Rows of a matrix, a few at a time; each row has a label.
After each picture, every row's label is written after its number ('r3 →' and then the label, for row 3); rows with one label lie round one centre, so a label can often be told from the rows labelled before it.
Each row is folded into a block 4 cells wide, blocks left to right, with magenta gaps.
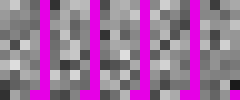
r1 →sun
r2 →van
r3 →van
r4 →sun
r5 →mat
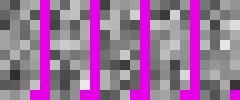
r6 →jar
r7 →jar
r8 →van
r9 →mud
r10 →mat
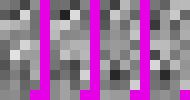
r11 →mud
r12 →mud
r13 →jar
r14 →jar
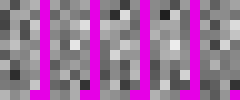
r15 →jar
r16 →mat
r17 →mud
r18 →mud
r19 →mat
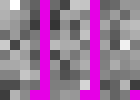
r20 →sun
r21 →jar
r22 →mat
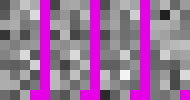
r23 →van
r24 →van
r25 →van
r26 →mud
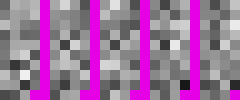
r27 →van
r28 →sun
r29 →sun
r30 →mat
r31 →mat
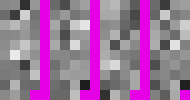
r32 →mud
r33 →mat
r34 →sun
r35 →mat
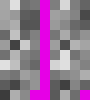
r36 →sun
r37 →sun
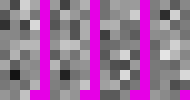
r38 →jar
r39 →jar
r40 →van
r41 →mud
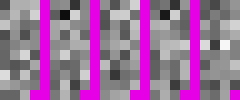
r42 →van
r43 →mud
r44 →jar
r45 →mud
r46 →mat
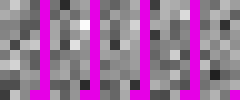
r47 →sun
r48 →mat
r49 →mat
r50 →van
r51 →jar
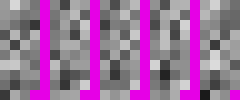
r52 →sun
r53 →jar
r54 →jar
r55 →jar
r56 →sun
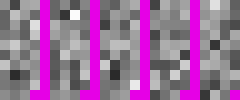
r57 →jar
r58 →mud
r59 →jar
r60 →van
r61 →sun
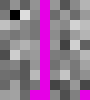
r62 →mud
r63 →mat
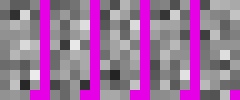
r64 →mud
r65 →mat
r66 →jar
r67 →mud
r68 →van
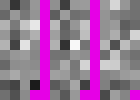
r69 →mat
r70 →mat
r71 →sun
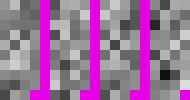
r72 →sun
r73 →van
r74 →sun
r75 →jar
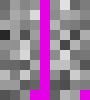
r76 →van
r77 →sun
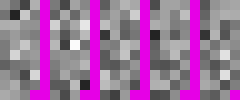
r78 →mud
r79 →mat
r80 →van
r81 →van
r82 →van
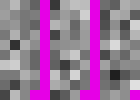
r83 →sun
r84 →van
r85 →jar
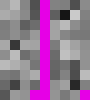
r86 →sun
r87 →mud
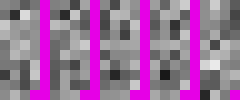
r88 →mud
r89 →mud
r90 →jar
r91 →jar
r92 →sun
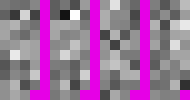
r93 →mud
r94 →mud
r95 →sun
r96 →mat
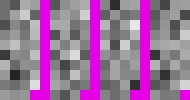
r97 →jar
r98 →van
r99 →mat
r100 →jar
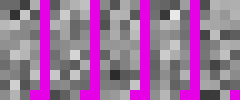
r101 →mud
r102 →van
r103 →jar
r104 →mud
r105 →van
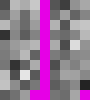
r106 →van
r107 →mat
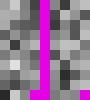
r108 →sun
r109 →jar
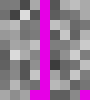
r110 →mud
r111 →van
